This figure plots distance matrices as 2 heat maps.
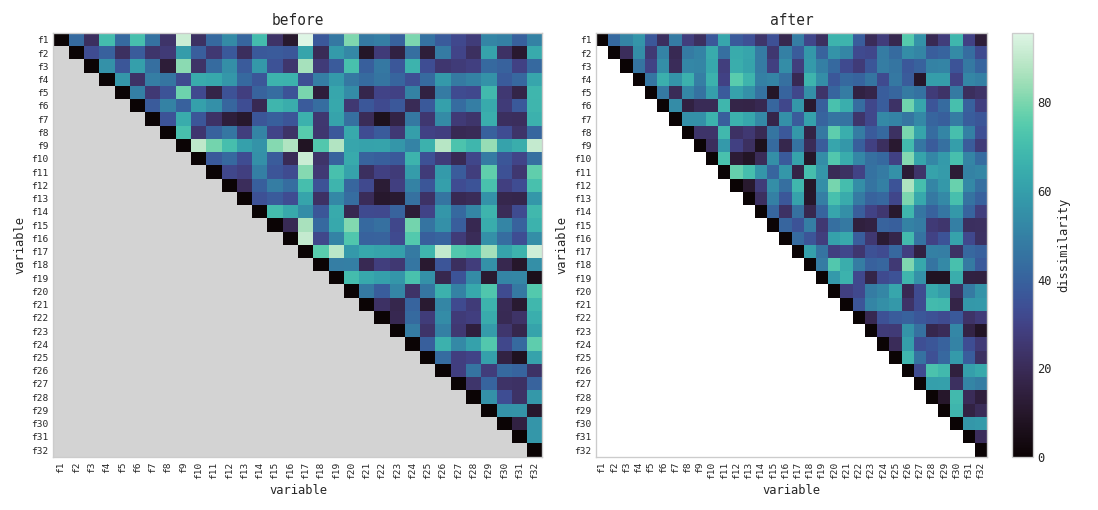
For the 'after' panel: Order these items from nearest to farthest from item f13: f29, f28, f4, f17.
f28, f29, f17, f4
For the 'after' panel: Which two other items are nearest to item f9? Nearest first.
f14, f25
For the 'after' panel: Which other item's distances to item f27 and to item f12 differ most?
f4
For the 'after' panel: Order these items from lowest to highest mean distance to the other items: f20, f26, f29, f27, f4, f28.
f28, f29, f27, f4, f20, f26
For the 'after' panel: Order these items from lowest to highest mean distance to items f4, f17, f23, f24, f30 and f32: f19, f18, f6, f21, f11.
f11, f19, f21, f6, f18
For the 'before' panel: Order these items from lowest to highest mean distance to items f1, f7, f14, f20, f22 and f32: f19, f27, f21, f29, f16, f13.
f13, f27, f21, f16, f19, f29
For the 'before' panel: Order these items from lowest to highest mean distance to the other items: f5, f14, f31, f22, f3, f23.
f31, f23, f22, f5, f3, f14
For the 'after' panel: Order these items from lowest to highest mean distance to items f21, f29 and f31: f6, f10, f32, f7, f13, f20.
f32, f7, f20, f6, f13, f10
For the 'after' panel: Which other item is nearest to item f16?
f24
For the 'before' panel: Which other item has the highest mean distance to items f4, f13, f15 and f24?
f32
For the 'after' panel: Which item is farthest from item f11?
f12
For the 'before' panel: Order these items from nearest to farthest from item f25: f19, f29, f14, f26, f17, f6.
f14, f6, f26, f19, f29, f17
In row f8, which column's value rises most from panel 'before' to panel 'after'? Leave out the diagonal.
f26
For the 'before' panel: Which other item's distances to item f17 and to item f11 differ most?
f9
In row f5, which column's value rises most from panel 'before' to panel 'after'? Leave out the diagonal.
f18
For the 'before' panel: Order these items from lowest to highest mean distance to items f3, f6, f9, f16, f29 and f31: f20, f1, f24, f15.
f1, f15, f24, f20
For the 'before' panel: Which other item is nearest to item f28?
f23
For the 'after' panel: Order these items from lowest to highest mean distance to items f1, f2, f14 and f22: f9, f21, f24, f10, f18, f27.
f9, f24, f18, f10, f27, f21
